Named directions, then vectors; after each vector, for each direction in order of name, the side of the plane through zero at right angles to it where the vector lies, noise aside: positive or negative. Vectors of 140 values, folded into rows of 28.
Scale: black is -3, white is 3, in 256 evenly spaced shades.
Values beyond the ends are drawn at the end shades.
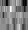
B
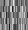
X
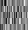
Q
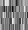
negative, negative, positive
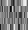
negative, positive, negative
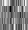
negative, negative, negative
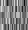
positive, negative, negative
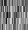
positive, positive, positive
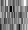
negative, positive, negative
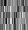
positive, positive, positive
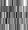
negative, positive, positive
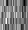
positive, negative, negative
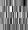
positive, negative, positive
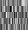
negative, positive, negative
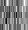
negative, positive, positive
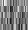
negative, negative, negative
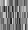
negative, negative, positive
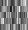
negative, positive, negative
